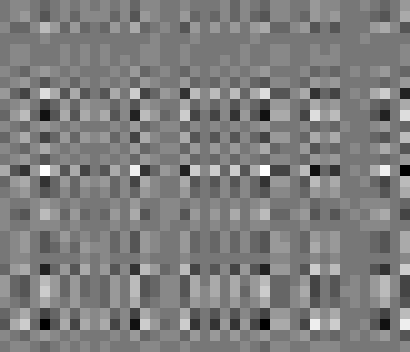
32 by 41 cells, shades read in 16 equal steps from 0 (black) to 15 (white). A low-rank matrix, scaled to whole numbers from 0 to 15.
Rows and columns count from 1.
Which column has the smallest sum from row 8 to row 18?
5
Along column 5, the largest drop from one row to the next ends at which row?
17
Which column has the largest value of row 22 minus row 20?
41
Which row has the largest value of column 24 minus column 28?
16
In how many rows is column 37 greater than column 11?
10
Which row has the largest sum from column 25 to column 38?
30
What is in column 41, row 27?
4
